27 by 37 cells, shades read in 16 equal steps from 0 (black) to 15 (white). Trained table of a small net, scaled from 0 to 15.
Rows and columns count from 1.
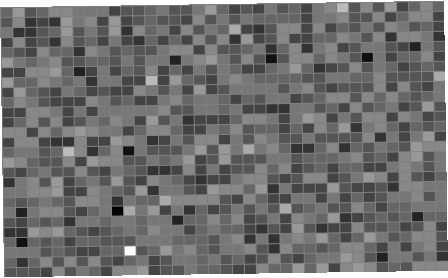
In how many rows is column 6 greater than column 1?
10
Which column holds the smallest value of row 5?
35
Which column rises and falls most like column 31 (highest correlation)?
27
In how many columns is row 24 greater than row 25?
14
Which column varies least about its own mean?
9
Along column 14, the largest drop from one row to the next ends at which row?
21
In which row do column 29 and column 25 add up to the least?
15
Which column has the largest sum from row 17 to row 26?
11
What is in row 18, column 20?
7
